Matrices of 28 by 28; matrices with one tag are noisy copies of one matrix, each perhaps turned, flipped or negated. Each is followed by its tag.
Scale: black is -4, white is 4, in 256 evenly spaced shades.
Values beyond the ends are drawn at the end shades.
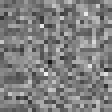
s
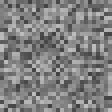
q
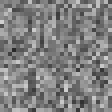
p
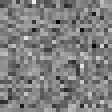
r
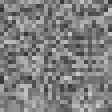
p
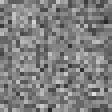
s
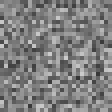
r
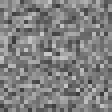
r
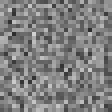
r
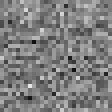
p
